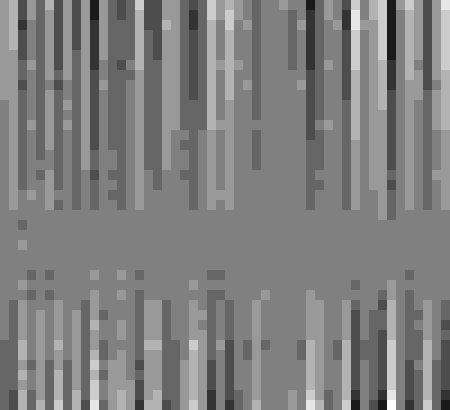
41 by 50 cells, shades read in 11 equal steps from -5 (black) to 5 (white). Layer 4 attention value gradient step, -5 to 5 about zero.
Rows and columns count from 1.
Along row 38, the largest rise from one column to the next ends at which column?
44
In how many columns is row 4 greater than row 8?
6
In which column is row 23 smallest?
3
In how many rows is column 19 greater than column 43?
10
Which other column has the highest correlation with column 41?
38
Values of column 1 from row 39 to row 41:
-1 -1 -1
